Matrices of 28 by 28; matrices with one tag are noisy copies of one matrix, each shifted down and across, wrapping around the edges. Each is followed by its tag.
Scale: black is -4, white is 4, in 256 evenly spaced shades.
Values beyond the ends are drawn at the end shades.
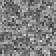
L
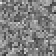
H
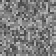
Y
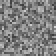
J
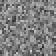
J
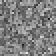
H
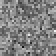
Y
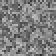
L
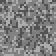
Y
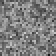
Y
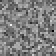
J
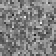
Y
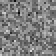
J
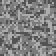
L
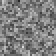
L
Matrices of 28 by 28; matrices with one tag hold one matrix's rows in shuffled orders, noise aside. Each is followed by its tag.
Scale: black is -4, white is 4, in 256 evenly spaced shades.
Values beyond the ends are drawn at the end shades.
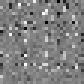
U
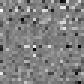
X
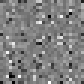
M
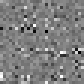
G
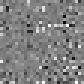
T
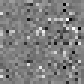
T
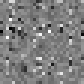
M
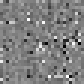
T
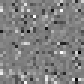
G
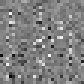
M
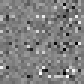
T
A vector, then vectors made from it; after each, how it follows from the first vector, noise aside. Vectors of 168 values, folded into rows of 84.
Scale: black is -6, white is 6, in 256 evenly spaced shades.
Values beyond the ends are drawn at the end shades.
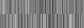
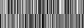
wrapped around, scaled up.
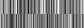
wrapped around, scaled up.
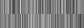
reversed, negated.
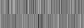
reversed, partly zeroed.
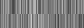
reversed, negated.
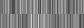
reversed, negated.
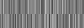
sign-scrambled.
